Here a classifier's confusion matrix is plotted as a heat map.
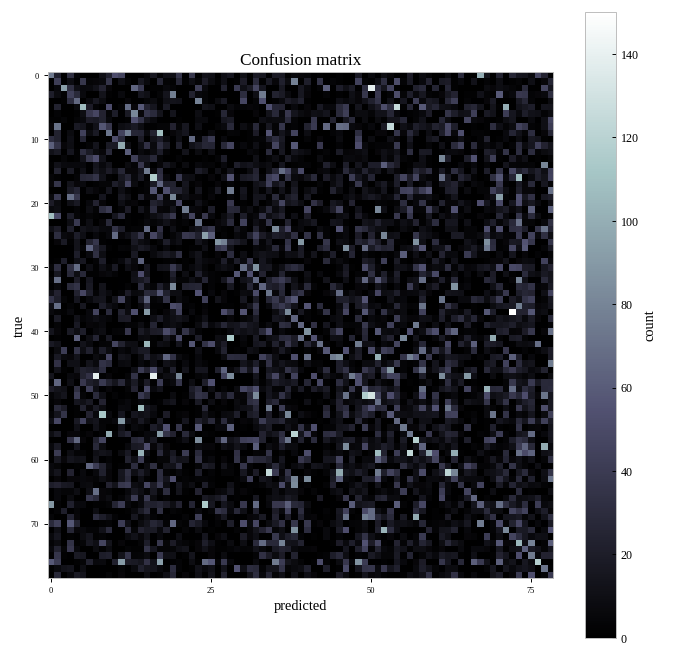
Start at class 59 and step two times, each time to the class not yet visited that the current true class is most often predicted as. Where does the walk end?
38
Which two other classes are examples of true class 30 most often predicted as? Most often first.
32, 4
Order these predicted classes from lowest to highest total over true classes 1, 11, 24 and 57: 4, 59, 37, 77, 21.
21, 59, 4, 77, 37
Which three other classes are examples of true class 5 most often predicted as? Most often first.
54, 71, 12
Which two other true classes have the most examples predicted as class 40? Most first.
63, 44
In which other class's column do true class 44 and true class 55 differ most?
51
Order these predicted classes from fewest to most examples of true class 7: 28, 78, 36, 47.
36, 28, 47, 78
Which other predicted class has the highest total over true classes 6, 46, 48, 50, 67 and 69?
49
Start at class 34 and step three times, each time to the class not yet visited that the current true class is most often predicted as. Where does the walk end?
75
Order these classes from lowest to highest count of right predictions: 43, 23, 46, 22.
46, 22, 43, 23
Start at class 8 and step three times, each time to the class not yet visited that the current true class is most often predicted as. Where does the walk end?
72
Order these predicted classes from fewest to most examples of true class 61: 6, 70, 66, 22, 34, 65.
22, 34, 70, 66, 65, 6
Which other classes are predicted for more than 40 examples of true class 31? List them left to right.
14, 29, 60
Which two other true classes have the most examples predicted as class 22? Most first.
10, 42
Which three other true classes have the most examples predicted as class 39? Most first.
26, 41, 15
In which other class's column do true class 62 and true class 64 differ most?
34
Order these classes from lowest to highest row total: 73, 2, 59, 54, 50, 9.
54, 9, 2, 73, 59, 50
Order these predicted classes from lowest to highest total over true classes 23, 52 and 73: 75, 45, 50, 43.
43, 45, 50, 75
